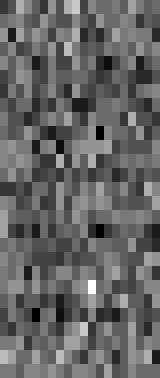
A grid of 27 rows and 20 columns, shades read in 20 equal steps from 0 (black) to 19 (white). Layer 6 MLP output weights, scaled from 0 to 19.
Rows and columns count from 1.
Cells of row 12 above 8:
10
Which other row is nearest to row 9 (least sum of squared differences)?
18
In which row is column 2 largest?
26
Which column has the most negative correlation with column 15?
2
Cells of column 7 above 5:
19
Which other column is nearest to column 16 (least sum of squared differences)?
15
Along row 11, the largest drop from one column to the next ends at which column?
8
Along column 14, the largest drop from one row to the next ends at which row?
5
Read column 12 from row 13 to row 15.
4 8 9
